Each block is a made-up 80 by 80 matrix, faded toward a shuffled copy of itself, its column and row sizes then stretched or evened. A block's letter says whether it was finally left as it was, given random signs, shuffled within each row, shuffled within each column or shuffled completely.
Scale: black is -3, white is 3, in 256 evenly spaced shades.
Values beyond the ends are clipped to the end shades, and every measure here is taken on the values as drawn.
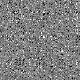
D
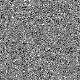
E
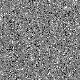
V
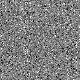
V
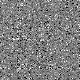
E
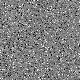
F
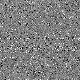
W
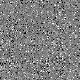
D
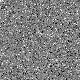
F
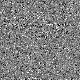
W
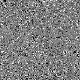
D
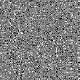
D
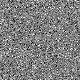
W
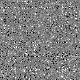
E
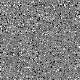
E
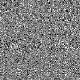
D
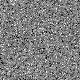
F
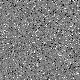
F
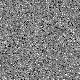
F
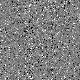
V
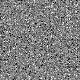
V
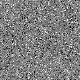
V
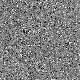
F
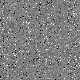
V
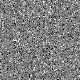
V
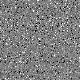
E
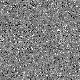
W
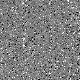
V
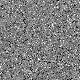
F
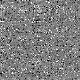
D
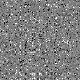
D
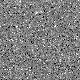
W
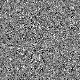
E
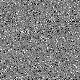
W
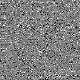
D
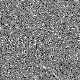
W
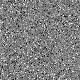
F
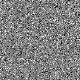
E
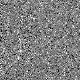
V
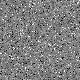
F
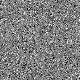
V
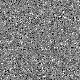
W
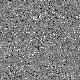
W
